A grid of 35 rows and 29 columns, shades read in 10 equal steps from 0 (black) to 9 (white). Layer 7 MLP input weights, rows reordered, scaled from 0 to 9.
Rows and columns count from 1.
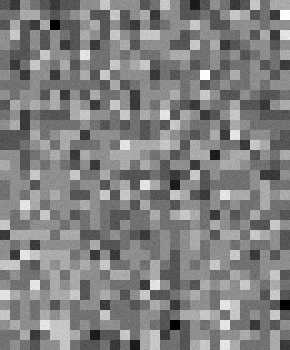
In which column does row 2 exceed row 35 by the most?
29
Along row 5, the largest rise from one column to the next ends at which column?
20
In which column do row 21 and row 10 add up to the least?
14
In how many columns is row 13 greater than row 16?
7
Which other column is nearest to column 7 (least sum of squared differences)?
5
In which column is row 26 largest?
3
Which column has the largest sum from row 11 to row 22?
24
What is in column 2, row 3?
6
